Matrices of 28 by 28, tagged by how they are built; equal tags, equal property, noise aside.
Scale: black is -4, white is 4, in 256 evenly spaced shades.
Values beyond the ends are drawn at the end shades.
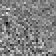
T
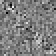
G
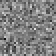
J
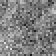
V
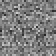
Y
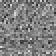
Y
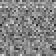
Y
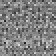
Y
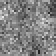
V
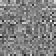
J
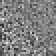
T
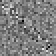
G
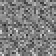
Y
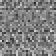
Y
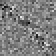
G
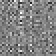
J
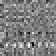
J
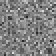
Y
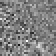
T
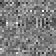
J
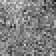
V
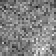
V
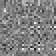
J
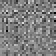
J
